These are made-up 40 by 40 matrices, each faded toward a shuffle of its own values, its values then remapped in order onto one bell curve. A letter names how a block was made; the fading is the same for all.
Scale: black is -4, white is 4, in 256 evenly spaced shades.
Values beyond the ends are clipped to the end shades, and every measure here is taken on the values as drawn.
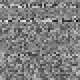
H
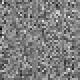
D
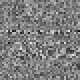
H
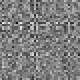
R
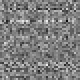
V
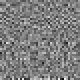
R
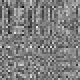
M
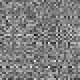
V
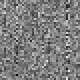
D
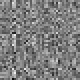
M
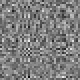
M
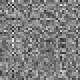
M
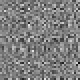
R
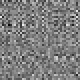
M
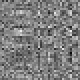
M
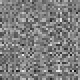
M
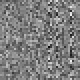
D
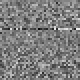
H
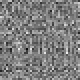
M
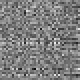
V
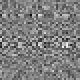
R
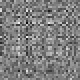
R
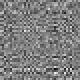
R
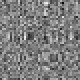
M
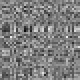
R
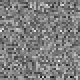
H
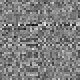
V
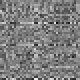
V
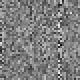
D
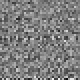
V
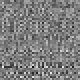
V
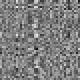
M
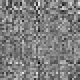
M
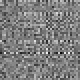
R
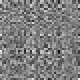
M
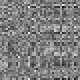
R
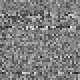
H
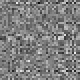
R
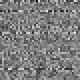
H
